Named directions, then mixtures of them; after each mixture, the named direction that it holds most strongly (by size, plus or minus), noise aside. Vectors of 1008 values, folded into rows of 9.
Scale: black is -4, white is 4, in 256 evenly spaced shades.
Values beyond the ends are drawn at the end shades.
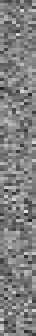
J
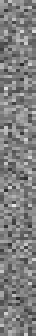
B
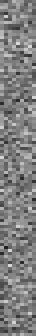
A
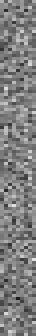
B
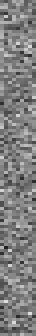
A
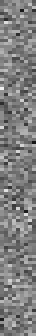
J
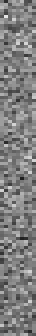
A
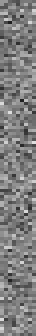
A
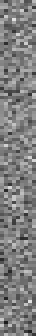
J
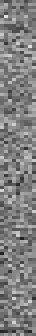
A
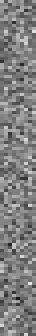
B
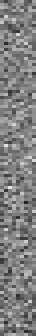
J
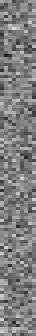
A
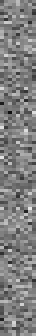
A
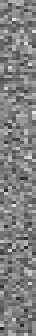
B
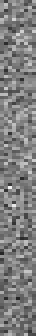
B
